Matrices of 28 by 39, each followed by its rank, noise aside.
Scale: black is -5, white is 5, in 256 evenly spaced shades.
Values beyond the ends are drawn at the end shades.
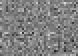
eight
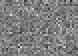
eight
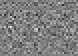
six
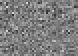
eight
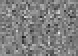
six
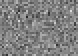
eight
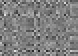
three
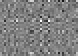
three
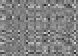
three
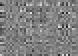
three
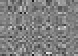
three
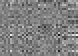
three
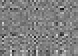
three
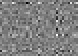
three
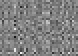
three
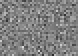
eight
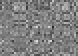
four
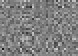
four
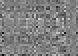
four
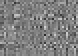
four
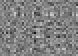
four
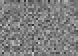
six
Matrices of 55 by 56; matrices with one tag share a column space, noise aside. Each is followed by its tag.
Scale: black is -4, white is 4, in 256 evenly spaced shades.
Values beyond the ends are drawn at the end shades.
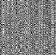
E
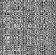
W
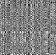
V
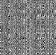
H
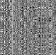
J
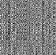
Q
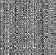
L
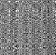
L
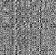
W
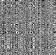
E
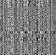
V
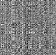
E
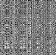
E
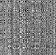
L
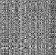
L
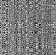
E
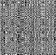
V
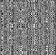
W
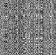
H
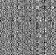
J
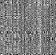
V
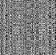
Q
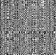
V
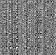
L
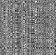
L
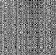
E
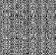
H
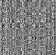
W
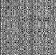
J
